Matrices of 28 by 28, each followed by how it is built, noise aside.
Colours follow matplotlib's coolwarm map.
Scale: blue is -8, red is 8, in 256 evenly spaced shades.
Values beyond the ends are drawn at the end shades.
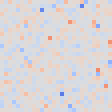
sparse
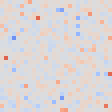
sparse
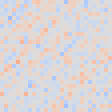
Hankel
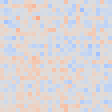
blocks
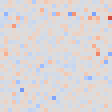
sparse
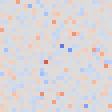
sparse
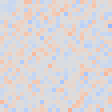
Hankel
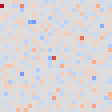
sparse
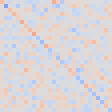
diagonal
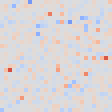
sparse
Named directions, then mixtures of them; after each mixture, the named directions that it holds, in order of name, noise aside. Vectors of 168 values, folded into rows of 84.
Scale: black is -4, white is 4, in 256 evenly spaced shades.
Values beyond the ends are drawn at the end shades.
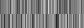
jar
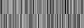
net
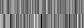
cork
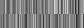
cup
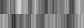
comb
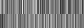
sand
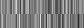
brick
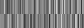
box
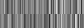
box.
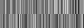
cup.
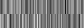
cork, net.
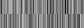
net.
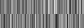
box, cup, jar.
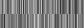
cork, jar, sand.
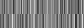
box, cup, sand.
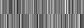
net.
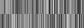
box, comb.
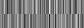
box, sand.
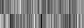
comb, cork.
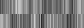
brick, comb, cork.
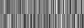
box.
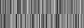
brick, jar.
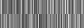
net.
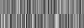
jar.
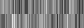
box, comb, net.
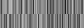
net.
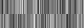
comb, cork, sand.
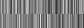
brick.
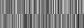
box, brick, cup.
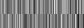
box, brick, cup.
